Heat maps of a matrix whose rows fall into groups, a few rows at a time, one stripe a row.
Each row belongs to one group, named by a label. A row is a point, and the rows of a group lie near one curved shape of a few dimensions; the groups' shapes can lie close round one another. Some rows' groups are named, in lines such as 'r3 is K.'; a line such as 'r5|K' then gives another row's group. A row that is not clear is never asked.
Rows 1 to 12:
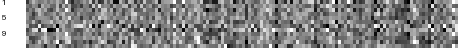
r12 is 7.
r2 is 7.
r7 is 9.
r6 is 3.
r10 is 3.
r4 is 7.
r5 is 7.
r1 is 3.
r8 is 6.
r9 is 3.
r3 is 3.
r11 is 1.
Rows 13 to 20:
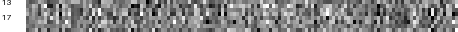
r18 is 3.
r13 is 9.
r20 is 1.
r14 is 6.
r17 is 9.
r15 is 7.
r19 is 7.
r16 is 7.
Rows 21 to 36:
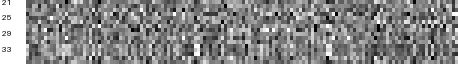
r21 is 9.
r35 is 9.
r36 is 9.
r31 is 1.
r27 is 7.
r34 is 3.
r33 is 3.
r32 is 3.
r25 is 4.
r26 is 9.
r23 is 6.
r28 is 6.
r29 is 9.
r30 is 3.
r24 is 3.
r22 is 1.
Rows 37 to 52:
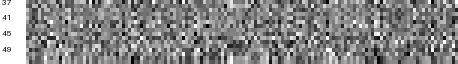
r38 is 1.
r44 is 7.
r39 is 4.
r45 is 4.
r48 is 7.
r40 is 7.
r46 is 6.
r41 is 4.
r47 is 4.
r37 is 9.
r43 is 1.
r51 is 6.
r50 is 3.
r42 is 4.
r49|3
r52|6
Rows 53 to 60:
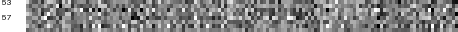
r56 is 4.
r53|4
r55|9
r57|6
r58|7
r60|7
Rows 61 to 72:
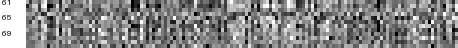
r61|6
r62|6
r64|4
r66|6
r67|6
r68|7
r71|7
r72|1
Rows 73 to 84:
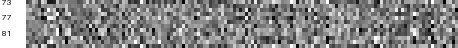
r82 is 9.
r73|6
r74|3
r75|4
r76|1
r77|4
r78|7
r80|1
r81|1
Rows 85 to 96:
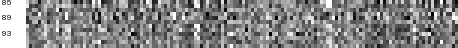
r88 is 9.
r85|7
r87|1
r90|1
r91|3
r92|1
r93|6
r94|3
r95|7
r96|6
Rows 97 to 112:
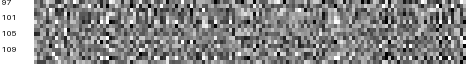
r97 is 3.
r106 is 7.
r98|9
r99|6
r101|7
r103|1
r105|1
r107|9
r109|7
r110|6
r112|4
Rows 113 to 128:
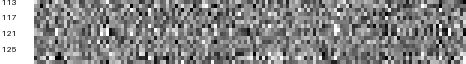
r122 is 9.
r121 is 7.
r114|1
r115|6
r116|6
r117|9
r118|1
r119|6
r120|7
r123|1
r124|7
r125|7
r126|3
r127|6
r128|9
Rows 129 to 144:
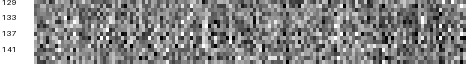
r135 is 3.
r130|3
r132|9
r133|1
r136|7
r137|3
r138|7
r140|1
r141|4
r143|6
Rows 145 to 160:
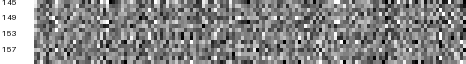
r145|7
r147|6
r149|6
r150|7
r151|4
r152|4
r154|6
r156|1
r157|4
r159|6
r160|3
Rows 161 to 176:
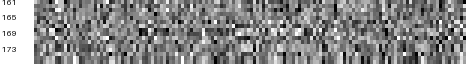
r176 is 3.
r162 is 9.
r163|4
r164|9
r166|6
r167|7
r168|6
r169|6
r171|1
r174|3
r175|3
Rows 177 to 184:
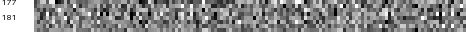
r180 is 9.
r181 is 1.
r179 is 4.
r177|6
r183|4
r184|3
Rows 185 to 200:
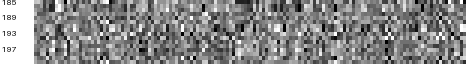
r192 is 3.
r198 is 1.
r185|7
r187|4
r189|9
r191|3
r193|6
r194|9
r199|9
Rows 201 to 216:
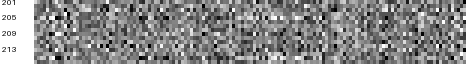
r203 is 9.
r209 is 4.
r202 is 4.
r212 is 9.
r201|4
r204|1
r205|6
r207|1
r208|3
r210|4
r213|4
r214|3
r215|6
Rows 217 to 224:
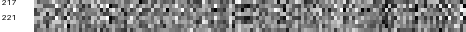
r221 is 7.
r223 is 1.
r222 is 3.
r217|6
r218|7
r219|3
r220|1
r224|9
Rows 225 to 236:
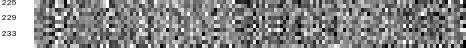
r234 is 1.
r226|4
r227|9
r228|1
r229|4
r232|3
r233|4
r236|7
